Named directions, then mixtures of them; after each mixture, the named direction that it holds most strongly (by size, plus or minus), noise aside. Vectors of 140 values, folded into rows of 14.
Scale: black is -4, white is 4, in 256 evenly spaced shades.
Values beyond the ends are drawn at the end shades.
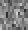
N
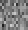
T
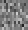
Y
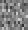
Y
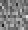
T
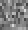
N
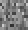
T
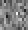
N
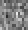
N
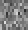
N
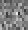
N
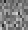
T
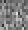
Y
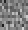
Y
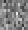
Y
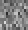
N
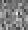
N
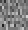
T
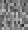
Y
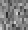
N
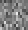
N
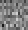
T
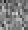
Y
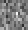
Y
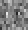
N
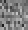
Y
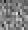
Y
